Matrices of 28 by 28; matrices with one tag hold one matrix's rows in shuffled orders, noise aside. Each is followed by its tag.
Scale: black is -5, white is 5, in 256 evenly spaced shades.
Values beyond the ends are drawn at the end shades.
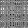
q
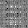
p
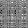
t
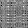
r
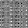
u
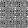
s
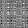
r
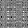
r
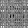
q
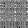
s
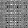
p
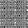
s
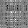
p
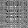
p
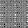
s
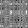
u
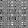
t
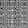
t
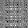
p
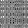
q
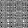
r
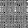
s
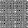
s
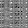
u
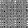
s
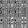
t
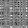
u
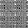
s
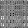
q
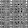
u
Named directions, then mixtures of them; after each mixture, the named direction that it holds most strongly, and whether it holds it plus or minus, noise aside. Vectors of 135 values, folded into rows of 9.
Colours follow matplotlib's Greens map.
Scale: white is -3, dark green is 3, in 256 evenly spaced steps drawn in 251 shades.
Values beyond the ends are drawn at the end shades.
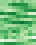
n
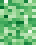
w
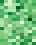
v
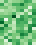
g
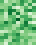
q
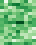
w, plus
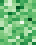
v, plus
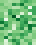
g, plus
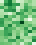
v, minus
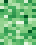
w, minus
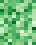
g, minus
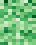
w, minus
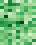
w, plus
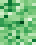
v, minus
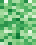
w, plus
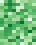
v, minus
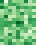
w, plus
